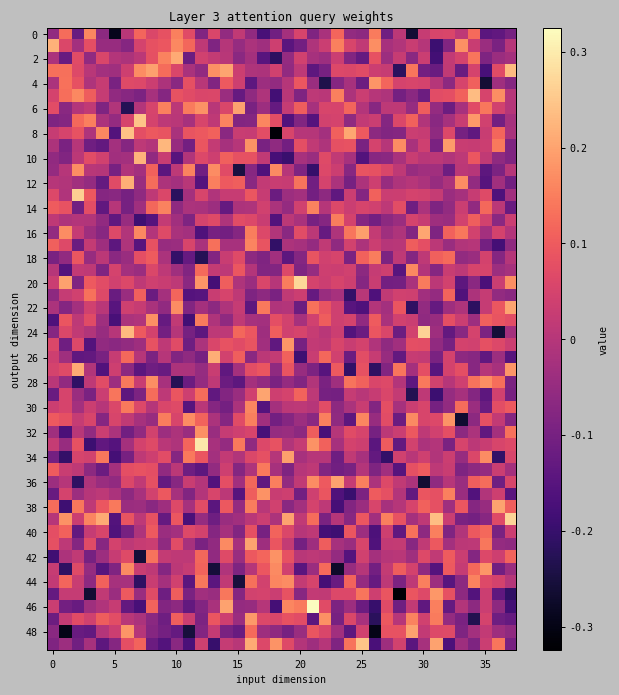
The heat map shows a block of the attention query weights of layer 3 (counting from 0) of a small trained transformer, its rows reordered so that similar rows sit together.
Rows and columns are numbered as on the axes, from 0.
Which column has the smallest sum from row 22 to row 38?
24
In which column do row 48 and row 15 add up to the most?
29
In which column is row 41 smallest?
26
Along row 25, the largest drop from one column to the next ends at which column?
20
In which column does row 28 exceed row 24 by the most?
36
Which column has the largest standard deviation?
18
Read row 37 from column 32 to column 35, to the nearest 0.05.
0.15 -0.05 -0.15 0
